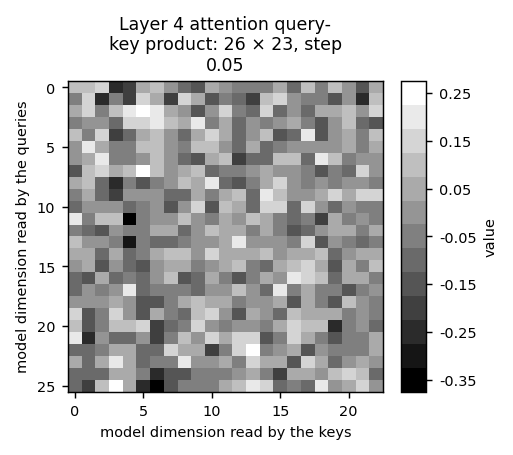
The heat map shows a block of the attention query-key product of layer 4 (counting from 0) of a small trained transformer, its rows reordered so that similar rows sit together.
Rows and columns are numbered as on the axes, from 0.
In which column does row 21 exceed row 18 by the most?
16
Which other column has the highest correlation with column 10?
0
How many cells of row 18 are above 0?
8
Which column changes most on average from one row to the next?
10
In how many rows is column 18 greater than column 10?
12
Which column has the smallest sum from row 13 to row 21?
19
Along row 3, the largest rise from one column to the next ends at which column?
4
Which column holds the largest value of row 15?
17
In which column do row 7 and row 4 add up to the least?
18
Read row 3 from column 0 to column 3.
-0.05 0 0 -0.1
